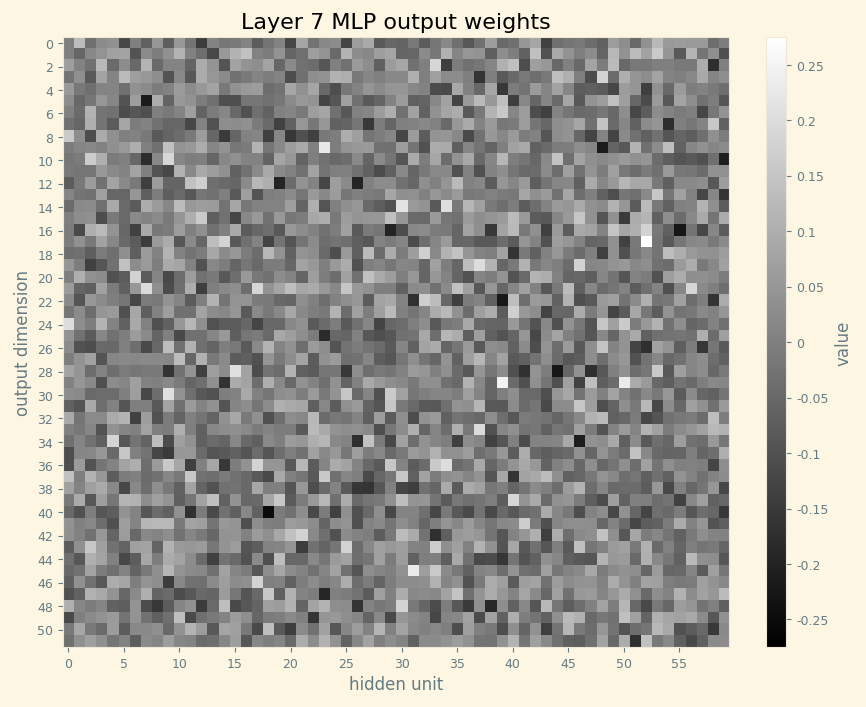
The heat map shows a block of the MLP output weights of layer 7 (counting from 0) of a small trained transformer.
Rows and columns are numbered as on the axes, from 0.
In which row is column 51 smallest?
51
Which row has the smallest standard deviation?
11
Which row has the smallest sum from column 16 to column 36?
40
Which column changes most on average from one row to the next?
48
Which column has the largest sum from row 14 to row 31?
52
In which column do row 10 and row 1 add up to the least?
59
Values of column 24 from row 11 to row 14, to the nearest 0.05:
0 0.05 0.05 0
